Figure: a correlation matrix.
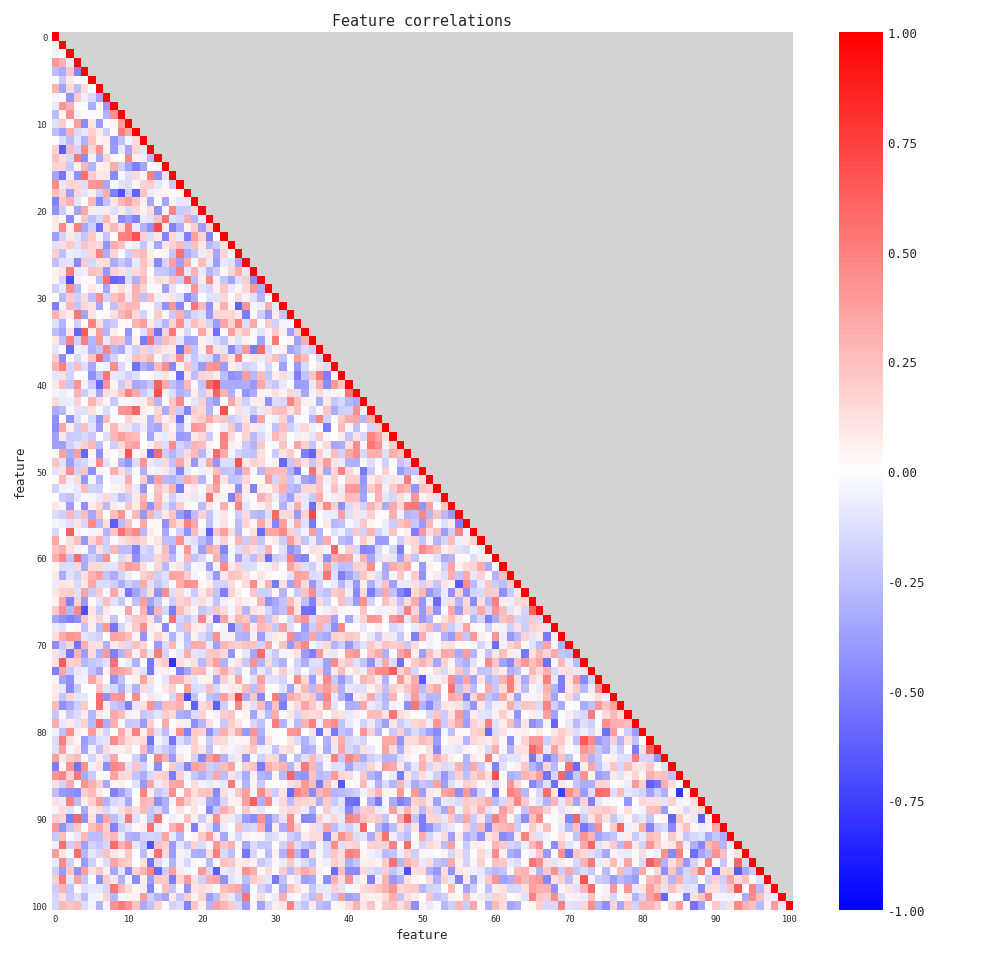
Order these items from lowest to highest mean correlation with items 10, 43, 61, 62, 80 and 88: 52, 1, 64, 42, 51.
64, 1, 52, 51, 42
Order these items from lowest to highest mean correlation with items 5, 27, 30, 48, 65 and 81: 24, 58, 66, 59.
59, 24, 58, 66
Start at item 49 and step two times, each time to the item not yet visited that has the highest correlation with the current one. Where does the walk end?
76
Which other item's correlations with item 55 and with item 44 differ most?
35
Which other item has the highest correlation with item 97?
72
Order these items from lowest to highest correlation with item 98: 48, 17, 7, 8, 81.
7, 17, 48, 81, 8
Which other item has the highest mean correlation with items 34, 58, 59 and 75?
79
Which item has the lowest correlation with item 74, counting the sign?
50
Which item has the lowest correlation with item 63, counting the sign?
55
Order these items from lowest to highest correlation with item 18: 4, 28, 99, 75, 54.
4, 54, 99, 75, 28
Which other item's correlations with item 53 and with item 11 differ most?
21
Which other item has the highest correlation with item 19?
31
